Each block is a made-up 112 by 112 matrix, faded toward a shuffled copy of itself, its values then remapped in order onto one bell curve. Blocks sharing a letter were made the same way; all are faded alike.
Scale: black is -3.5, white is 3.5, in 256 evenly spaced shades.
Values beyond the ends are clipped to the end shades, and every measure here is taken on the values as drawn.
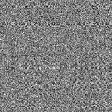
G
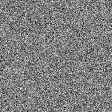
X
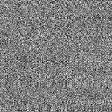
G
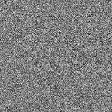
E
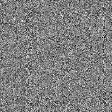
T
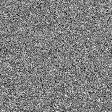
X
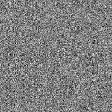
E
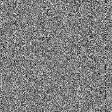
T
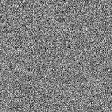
E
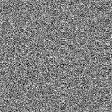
E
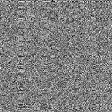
G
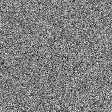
X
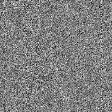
T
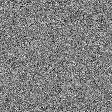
X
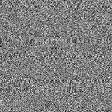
G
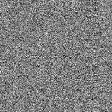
E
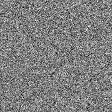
X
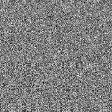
G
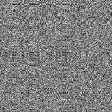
G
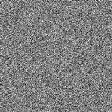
E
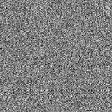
G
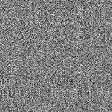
E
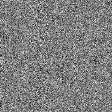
T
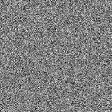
E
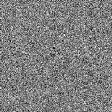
E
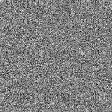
E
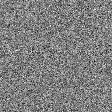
X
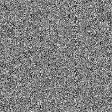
T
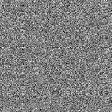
G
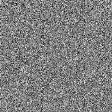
T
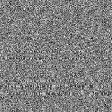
G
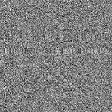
E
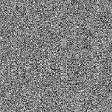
E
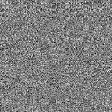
G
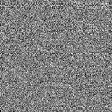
G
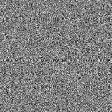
G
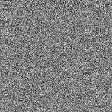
E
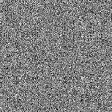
E
